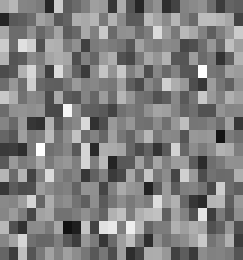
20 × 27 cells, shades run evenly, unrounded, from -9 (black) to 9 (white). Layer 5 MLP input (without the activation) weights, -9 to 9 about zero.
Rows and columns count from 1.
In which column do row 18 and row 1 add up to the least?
8
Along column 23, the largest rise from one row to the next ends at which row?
17
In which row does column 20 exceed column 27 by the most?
2
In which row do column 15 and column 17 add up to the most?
14
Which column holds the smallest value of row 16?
23
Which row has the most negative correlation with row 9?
18
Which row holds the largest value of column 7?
6
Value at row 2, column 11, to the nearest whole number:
4
